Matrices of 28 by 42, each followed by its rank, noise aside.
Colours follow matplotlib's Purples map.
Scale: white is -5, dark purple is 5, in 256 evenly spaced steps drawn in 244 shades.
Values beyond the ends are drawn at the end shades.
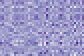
four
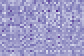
six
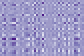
two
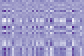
one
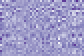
four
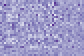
six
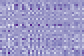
three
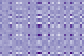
one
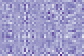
three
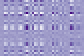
one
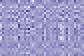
three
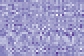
six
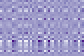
one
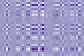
one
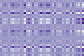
one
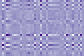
one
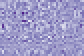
six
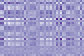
one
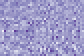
four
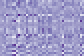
two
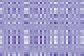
one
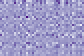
four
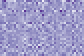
four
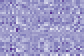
four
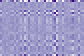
one
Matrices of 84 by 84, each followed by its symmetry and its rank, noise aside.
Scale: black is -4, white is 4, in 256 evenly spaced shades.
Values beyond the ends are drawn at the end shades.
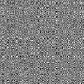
antisymmetric, rank six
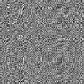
no symmetry, rank seven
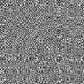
symmetric, rank six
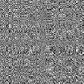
no symmetry, rank seven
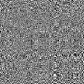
antisymmetric, rank eight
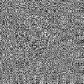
antisymmetric, rank eight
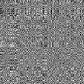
no symmetry, rank seven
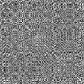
symmetric, rank six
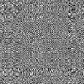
no symmetry, rank seven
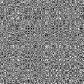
symmetric, rank seven
